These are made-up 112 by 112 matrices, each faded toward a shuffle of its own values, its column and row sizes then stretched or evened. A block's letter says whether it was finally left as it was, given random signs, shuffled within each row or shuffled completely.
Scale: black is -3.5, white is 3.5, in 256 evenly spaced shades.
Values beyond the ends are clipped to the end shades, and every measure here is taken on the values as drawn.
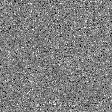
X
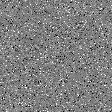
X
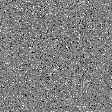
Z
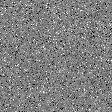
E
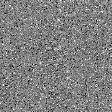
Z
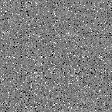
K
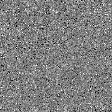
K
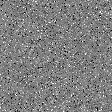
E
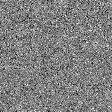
X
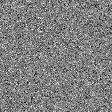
X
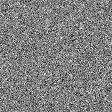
E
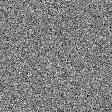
E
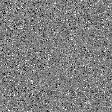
Z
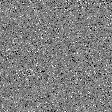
X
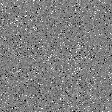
K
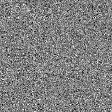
Z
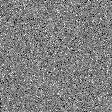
E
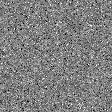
E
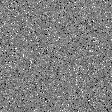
E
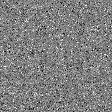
X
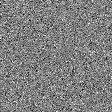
E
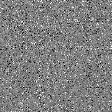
K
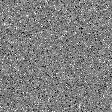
E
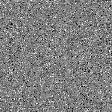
K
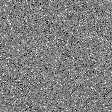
E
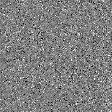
K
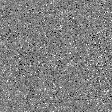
Z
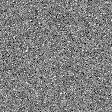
E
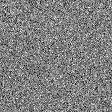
E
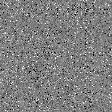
Z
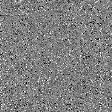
Z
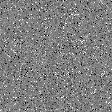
Z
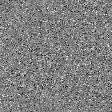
X
